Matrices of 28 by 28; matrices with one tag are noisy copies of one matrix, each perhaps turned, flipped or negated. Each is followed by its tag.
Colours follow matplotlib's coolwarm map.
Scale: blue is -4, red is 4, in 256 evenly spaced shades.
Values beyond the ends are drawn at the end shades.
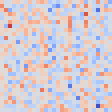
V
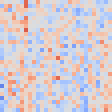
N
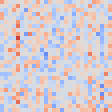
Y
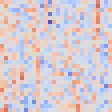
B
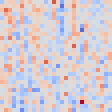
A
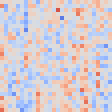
N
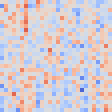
N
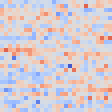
A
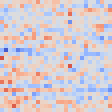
A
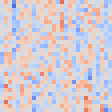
B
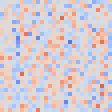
Y
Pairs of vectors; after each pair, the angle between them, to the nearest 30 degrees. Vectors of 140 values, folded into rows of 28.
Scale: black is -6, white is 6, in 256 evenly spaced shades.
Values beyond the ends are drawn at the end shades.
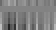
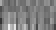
150 degrees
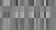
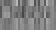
150 degrees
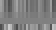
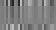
90 degrees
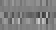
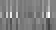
90 degrees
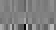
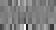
150 degrees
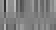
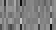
60 degrees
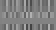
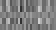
60 degrees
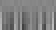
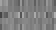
120 degrees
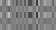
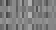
120 degrees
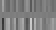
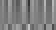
90 degrees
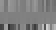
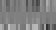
150 degrees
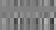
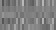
120 degrees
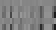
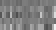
150 degrees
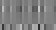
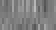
120 degrees
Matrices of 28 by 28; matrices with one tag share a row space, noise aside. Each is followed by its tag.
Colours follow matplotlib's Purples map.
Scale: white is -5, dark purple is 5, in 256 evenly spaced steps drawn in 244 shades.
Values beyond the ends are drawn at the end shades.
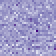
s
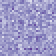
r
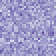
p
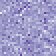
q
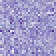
p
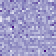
p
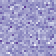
p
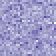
q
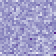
s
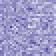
s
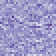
r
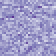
r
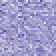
r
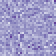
q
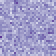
p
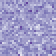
r
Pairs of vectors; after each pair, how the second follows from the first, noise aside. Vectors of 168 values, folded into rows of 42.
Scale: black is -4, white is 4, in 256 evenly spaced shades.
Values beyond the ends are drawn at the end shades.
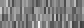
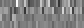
wrapped around, partly zeroed.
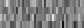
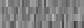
shrunk.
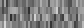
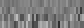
wrapped around, partly zeroed.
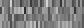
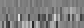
wrapped around, partly zeroed.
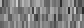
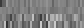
wrapped around, negated, partly zeroed.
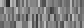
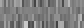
wrapped around, negated, partly zeroed.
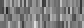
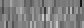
wrapped around, negated, partly zeroed.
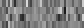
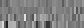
wrapped around, partly zeroed.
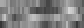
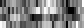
negated, scaled up.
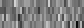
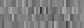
wrapped around, shrunk.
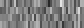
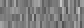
shrunk.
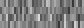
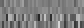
negated, partly zeroed.
